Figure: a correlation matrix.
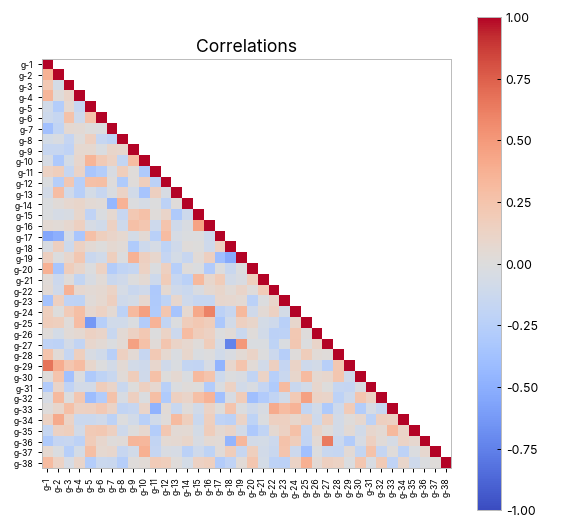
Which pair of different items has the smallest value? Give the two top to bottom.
g-18, g-27
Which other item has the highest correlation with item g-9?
g-27
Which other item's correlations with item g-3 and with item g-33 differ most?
g-23
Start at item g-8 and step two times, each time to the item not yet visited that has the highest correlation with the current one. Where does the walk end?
g-26
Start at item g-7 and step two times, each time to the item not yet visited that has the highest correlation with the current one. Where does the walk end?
g-25
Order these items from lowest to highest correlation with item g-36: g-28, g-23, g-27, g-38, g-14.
g-28, g-38, g-14, g-23, g-27
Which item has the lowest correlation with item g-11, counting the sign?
g-33
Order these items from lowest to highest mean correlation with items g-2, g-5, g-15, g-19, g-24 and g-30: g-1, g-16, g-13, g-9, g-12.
g-13, g-12, g-1, g-9, g-16
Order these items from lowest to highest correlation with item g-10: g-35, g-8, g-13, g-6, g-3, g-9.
g-13, g-8, g-3, g-35, g-6, g-9
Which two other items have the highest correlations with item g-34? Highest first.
g-2, g-13
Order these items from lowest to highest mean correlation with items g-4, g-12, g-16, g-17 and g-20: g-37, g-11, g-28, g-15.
g-11, g-37, g-28, g-15
